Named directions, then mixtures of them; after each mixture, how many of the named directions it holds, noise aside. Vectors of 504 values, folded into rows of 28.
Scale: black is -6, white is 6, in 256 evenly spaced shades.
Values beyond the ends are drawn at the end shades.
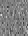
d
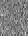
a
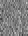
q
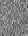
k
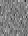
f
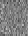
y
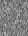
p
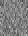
four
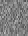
two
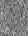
three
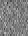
three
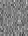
three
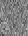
four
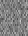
four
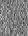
four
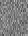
one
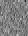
one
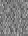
four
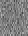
three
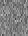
three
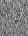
two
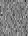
three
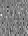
one
